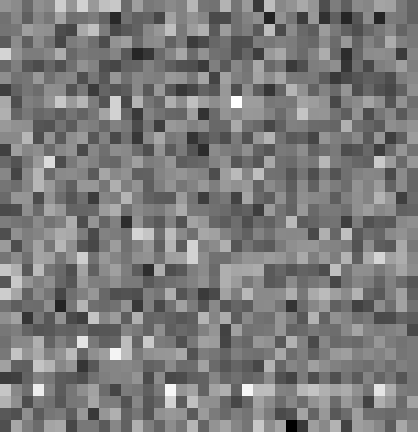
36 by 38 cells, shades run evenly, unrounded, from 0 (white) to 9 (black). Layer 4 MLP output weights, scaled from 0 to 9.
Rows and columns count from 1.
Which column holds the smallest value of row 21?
18
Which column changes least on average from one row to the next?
38
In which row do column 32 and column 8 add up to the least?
22
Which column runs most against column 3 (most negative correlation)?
29
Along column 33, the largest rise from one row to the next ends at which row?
26
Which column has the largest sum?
14
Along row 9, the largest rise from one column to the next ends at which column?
12
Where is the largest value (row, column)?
36, 27
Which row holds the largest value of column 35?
2
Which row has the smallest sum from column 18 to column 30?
33
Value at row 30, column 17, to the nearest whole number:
3
